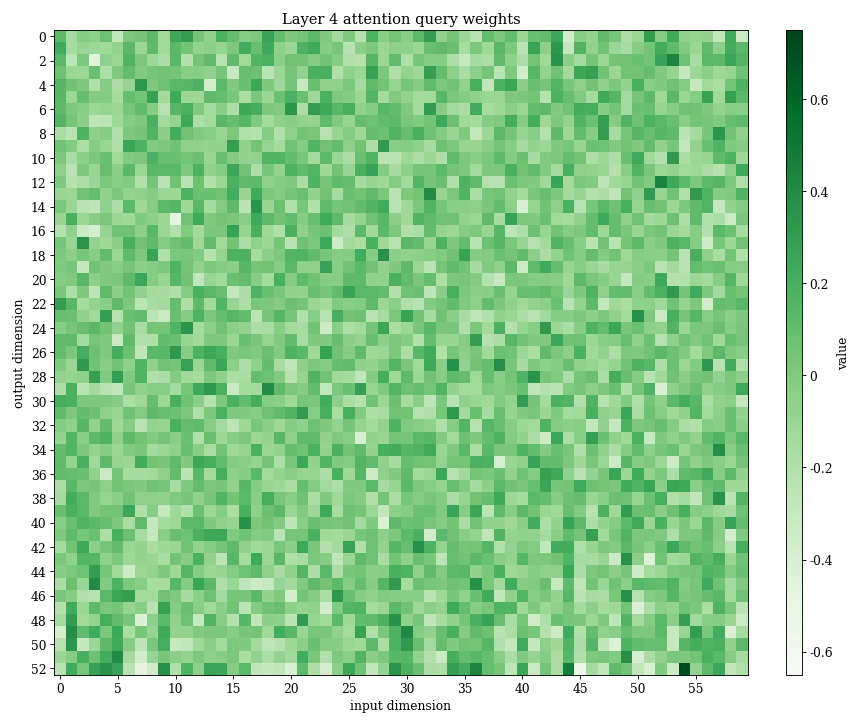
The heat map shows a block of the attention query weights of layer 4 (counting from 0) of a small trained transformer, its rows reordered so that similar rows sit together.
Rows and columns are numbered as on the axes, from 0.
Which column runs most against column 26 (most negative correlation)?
43
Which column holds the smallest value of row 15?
10
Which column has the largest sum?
49
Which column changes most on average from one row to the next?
53
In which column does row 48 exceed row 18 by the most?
54
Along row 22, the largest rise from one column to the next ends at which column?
57
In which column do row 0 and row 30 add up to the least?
59
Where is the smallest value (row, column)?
52, 45
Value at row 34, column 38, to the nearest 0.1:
0
